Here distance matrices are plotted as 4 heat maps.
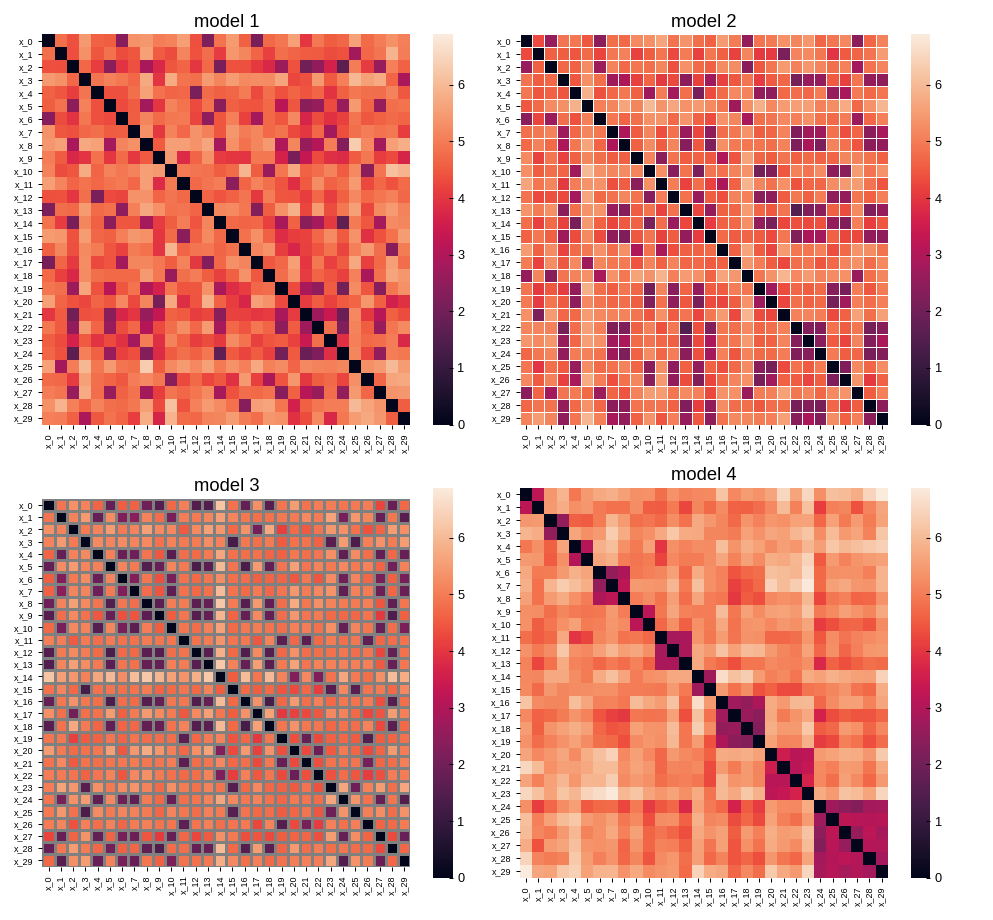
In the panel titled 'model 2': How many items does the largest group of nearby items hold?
10
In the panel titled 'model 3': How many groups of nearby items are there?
6
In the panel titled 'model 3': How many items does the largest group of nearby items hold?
9
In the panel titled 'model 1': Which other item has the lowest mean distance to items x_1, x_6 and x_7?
x_23
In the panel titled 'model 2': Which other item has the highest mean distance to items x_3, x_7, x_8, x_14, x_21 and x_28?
x_5
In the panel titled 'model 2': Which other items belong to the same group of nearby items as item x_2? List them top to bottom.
x_0, x_6, x_18, x_27
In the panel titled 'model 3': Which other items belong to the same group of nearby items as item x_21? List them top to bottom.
x_11, x_19, x_26
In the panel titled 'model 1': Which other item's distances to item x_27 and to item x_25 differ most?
x_8
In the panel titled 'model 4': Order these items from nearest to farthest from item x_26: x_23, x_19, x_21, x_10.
x_10, x_19, x_21, x_23
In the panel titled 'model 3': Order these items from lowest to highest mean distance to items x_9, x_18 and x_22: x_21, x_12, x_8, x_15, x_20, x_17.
x_12, x_8, x_20, x_15, x_21, x_17
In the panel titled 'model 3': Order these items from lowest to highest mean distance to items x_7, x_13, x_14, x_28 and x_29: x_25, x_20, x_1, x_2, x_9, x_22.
x_9, x_1, x_22, x_20, x_25, x_2
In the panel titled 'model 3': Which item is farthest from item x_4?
x_14
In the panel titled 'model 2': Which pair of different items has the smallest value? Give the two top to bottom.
x_13, x_22
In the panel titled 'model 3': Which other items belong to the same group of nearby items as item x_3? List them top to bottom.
x_15, x_23, x_25
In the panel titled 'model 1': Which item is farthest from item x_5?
x_25
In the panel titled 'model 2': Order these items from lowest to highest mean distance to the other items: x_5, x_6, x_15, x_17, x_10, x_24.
x_15, x_24, x_10, x_6, x_17, x_5
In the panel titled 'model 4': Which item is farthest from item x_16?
x_14
